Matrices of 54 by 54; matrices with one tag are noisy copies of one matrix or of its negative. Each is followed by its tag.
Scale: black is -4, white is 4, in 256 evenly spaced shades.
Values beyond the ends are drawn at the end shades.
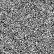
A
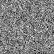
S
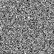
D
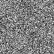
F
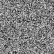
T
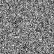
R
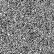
F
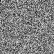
R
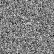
R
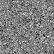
T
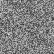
F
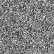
S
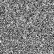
S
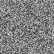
F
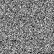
S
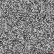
S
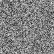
A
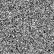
D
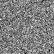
D
